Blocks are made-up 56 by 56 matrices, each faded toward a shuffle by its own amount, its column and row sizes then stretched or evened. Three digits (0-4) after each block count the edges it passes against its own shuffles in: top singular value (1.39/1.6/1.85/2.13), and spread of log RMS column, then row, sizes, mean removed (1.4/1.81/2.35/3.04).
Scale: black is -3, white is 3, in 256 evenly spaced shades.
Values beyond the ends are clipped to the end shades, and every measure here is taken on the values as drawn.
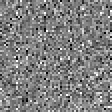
3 2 0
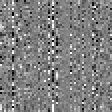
4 4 0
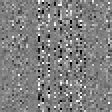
0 4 0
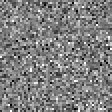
0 0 1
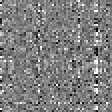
4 3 2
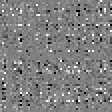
2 3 3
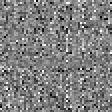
1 2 2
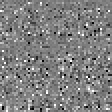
0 2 2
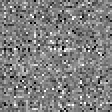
2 1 2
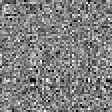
3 1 0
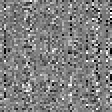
2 4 1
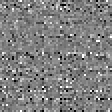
2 1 3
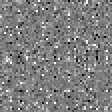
2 2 1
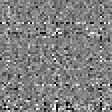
2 2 3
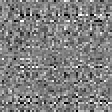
4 2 3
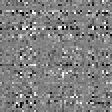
3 3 4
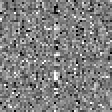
2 2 0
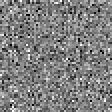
2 1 1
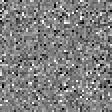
1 1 1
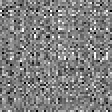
4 1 2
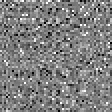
4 0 1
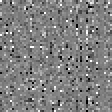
1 3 1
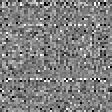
4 1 3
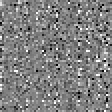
1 3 0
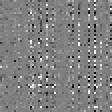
4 4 3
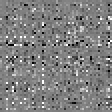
1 4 4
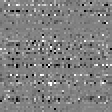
3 2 4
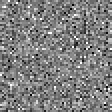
2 0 0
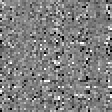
0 3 1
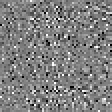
4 2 2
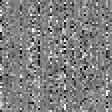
1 4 0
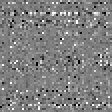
2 1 3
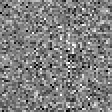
2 2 0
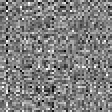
4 2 2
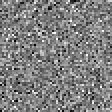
1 0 1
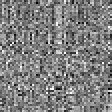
3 2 1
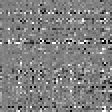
2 3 4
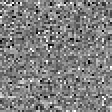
0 1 2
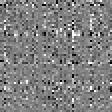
4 4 3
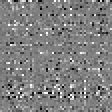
1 2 4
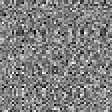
4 1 1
